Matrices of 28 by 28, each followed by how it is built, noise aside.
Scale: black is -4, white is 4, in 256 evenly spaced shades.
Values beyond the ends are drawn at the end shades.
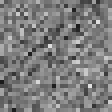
Hankel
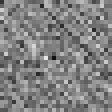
Toeplitz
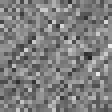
Hankel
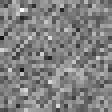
Hankel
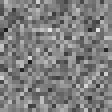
Hankel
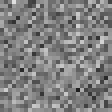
Hankel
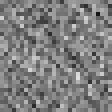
Toeplitz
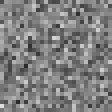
noise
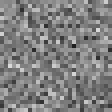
noise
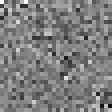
block diagonal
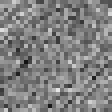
Hankel
